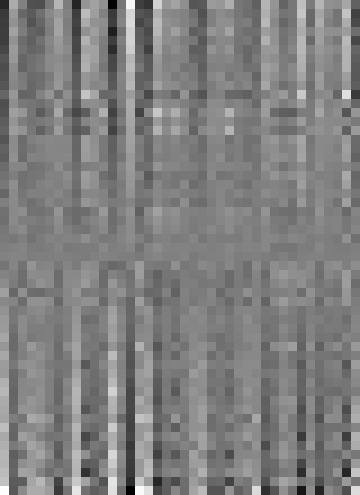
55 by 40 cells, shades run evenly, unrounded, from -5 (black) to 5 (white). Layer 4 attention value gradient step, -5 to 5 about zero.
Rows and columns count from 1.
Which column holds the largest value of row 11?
39
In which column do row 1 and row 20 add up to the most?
15
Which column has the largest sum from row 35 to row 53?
13
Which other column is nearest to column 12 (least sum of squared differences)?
19
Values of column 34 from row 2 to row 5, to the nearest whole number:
3 2 2 2
